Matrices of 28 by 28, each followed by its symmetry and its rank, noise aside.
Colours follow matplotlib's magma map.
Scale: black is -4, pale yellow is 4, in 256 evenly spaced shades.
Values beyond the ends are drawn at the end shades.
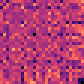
symmetric, rank four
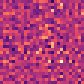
no symmetry, rank six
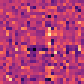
antisymmetric, rank six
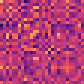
symmetric, rank three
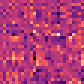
antisymmetric, rank four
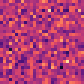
antisymmetric, rank six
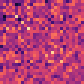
symmetric, rank six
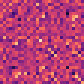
symmetric, rank six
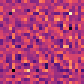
antisymmetric, rank four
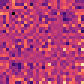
symmetric, rank four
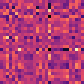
no symmetry, rank three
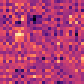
antisymmetric, rank four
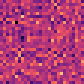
no symmetry, rank six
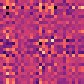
no symmetry, rank three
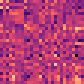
no symmetry, rank four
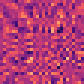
antisymmetric, rank four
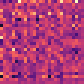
no symmetry, rank four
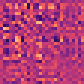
antisymmetric, rank four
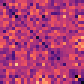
symmetric, rank four
